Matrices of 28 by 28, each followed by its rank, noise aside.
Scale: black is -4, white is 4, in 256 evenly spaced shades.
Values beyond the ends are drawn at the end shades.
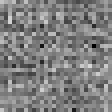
six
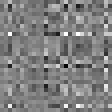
two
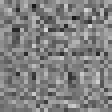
six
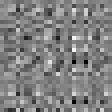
three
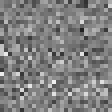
six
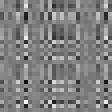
one
